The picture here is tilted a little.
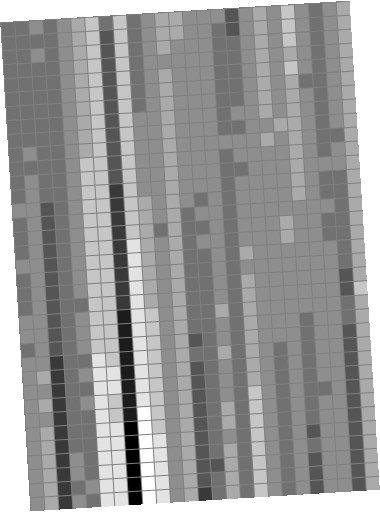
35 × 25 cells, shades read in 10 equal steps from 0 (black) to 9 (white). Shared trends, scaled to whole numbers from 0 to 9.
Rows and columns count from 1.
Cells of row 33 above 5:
9
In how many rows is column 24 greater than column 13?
1
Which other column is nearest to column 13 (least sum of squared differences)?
24
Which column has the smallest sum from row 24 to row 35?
8
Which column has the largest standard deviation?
10
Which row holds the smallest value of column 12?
4
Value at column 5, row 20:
5
